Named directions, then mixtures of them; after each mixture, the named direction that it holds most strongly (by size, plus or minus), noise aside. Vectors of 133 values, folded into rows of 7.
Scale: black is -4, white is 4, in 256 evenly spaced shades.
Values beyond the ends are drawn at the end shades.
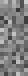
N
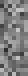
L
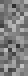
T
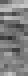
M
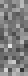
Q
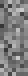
L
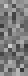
Q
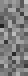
N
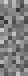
N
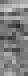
M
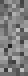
Q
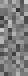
N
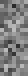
T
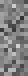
T
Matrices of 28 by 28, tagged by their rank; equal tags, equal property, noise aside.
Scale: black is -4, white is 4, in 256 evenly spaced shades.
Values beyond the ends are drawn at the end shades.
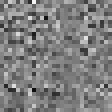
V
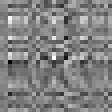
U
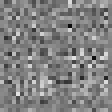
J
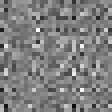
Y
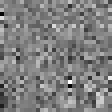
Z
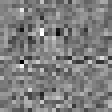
Y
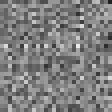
Z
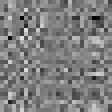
Y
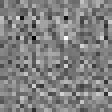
J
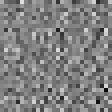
Z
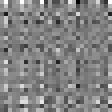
U
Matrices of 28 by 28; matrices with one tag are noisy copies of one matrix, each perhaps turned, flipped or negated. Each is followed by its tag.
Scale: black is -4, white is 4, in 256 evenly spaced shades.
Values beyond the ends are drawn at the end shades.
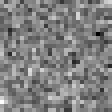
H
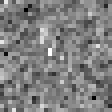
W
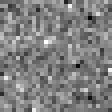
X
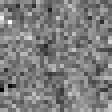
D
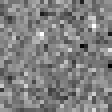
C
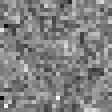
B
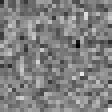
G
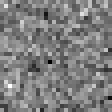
W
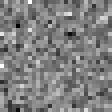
C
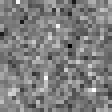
X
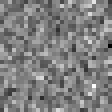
C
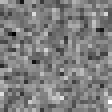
H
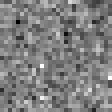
X
